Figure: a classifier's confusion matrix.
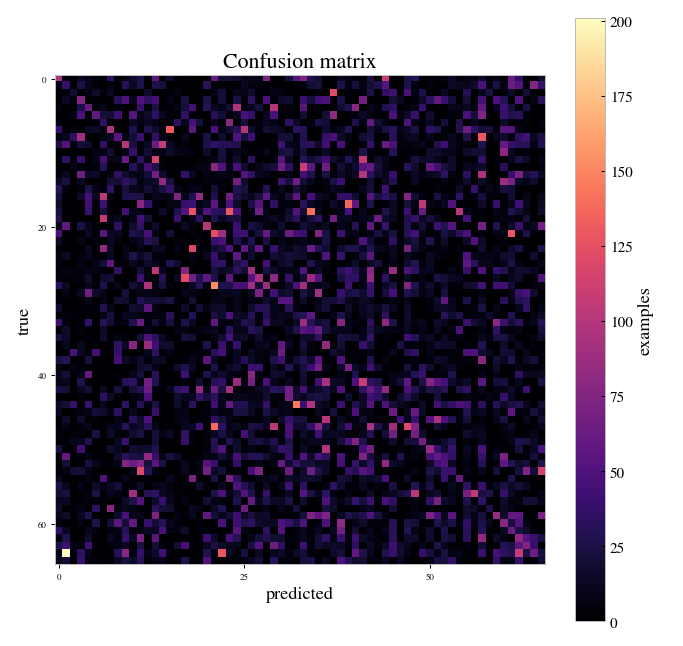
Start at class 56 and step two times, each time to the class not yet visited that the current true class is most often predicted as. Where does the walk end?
45
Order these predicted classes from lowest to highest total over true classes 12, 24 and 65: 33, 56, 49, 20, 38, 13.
49, 56, 13, 20, 38, 33
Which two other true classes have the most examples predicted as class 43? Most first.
19, 42
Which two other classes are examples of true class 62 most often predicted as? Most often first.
57, 11
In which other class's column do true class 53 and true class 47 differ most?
21
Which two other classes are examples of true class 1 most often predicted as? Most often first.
64, 61
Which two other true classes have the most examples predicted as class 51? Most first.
46, 57
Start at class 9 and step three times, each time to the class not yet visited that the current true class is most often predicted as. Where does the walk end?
38
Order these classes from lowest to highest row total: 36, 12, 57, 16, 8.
36, 57, 8, 12, 16
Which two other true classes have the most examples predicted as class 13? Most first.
11, 26
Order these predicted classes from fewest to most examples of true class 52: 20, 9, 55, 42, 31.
55, 31, 42, 20, 9
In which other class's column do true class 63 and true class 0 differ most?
44
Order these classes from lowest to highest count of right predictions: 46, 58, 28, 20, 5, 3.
58, 46, 5, 3, 28, 20
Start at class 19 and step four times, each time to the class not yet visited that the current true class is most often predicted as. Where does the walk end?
34
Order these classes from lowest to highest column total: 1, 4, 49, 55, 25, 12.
49, 4, 1, 25, 55, 12
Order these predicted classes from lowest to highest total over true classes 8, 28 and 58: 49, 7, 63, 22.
49, 63, 22, 7
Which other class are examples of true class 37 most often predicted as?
30
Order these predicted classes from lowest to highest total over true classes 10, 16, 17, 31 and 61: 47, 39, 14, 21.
14, 21, 47, 39
